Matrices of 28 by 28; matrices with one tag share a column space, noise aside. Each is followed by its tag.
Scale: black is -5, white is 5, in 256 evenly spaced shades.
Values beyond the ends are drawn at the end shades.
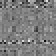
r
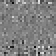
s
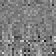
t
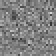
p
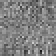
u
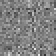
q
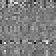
r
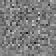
p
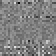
s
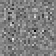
p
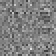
q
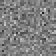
p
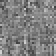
u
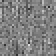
u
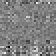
s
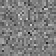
p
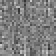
u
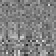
t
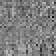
u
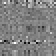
r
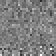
q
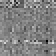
r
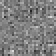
u
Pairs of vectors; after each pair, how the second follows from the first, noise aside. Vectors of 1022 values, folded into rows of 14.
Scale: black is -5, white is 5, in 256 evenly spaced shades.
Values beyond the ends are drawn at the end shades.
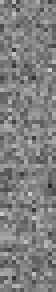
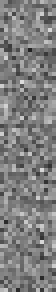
reversed, negated.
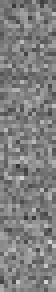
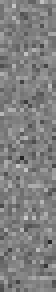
negated, partly zeroed.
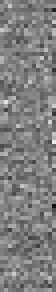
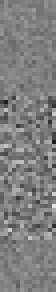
negated, partly zeroed.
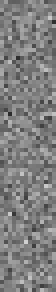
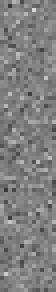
reversed, partly zeroed.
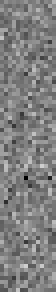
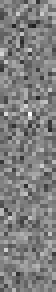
reversed, negated.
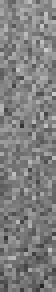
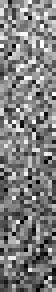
scaled up.
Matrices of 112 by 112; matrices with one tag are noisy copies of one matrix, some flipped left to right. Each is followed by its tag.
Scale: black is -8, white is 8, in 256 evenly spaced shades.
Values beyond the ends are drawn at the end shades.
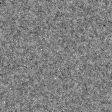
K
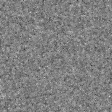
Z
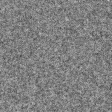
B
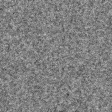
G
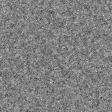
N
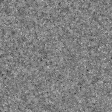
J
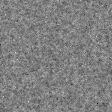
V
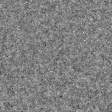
V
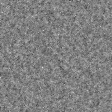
N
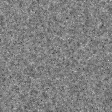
G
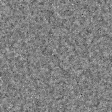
N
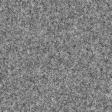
Z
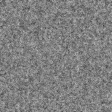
K
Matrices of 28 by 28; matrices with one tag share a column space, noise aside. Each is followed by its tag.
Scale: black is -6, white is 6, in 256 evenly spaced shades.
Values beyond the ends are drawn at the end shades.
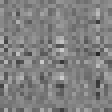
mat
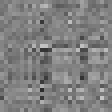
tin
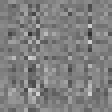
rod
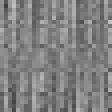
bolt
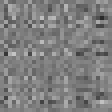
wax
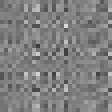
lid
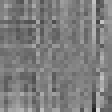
bolt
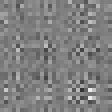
tin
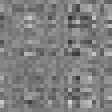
wax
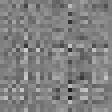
tin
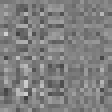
rod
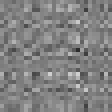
lid
